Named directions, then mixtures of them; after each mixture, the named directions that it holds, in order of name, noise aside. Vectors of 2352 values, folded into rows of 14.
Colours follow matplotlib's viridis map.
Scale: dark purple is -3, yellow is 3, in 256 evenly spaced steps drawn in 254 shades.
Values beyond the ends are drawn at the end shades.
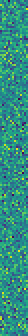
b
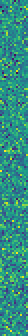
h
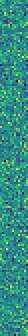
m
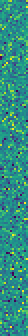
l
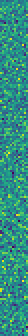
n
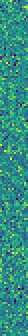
h, l.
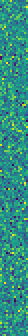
h, l.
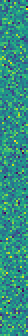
b, h, l.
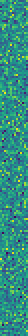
h, l, m.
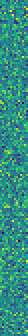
h, m, n.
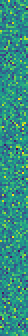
b.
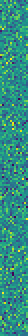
b, l.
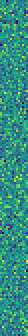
m, n.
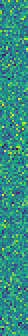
b, h.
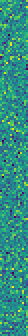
l, m.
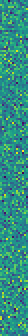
b.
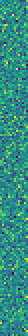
l, m, n.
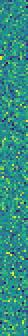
l.
